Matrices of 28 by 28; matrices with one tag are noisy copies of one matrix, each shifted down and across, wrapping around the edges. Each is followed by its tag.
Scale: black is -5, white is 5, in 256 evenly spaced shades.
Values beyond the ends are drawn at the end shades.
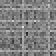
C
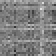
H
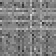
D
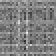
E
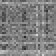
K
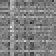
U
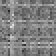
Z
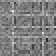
C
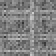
H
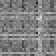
Z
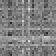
K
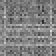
D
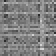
U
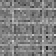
C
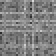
E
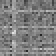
Z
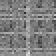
Z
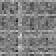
Z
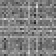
E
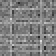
C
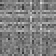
D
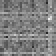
Z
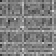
C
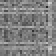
Z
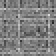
C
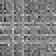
D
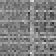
U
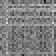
D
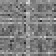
Z
